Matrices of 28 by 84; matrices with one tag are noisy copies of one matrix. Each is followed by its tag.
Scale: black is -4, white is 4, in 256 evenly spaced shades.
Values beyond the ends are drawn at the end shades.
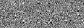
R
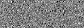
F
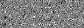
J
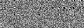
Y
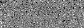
Y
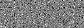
Y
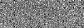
Y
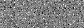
Y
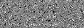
J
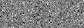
R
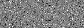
J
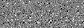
R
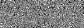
Y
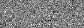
J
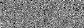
Y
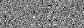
J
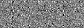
F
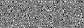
F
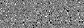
R
